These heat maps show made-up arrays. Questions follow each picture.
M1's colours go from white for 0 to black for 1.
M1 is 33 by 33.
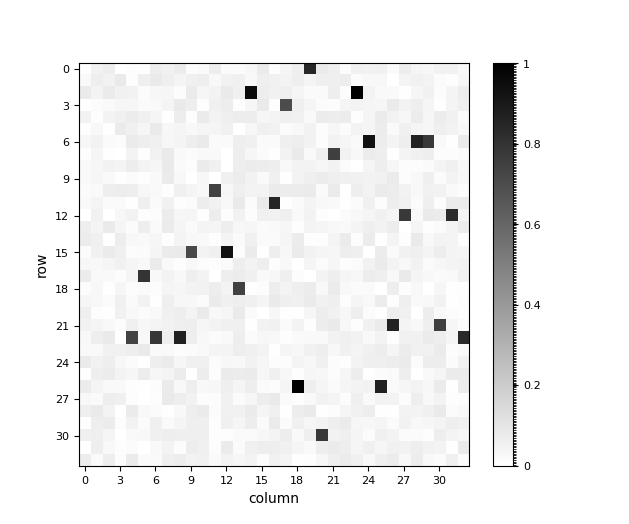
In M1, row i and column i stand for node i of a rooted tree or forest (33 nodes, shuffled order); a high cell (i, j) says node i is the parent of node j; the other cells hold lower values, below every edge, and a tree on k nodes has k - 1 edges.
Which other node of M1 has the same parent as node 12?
9
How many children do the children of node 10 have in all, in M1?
1
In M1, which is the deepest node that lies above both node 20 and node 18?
21
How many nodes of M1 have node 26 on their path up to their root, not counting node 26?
3
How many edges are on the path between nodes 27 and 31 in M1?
2
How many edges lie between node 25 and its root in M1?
3
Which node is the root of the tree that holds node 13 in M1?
7
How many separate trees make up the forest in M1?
8
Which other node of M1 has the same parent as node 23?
14
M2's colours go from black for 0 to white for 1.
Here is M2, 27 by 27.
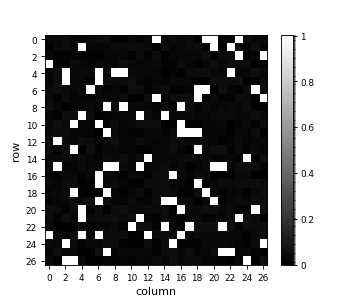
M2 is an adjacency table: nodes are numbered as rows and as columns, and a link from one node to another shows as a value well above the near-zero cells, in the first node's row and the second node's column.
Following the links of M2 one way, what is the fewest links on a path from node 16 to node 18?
2
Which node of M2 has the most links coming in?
node 6
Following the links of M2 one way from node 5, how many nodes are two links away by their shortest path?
5
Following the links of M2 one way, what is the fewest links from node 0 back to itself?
2
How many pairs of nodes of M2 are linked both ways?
7
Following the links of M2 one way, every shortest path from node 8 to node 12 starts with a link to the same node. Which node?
node 9
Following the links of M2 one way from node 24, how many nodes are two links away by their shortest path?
8
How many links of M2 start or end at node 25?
5
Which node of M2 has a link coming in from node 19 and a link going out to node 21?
node 15
